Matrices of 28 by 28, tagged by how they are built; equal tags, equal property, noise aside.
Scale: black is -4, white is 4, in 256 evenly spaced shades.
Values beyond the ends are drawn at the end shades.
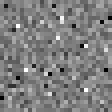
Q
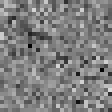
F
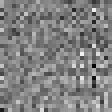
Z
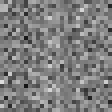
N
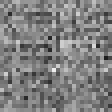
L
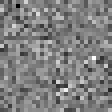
F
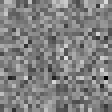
Z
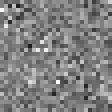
F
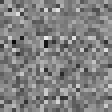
Z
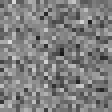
N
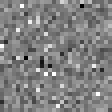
Q
